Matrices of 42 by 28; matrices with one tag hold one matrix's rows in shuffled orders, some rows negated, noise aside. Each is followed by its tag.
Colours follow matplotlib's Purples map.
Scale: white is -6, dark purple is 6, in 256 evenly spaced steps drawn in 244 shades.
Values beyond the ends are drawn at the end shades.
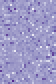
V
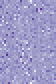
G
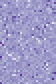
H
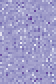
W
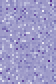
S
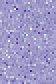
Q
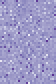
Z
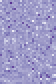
V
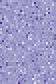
W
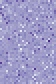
W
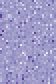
W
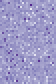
Q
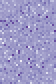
Z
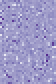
H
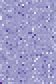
W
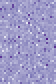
Z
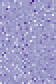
G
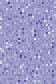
W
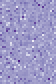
S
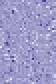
V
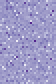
Q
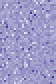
G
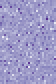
Z
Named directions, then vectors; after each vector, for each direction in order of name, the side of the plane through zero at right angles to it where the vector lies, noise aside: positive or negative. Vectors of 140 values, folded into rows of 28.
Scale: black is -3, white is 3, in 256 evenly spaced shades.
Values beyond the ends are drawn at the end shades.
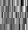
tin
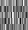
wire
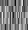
negative, negative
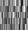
positive, positive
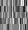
negative, positive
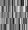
positive, negative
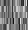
positive, negative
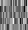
negative, positive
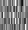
positive, positive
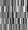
positive, negative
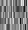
negative, positive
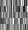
negative, positive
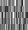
positive, positive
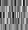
negative, negative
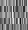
negative, positive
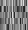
negative, positive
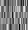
positive, negative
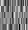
positive, negative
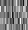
positive, negative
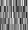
negative, positive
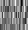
positive, positive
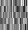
negative, positive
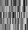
negative, negative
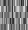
positive, negative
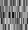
negative, negative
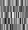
positive, positive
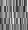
negative, positive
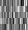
positive, negative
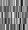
positive, positive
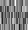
positive, positive
